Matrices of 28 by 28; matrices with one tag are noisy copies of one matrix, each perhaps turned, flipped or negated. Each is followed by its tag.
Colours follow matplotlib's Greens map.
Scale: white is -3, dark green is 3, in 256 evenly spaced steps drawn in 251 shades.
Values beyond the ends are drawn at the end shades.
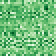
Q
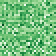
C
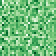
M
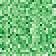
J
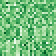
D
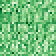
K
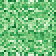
J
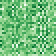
Q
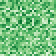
M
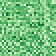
C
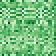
Q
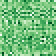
Q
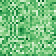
Q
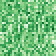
K
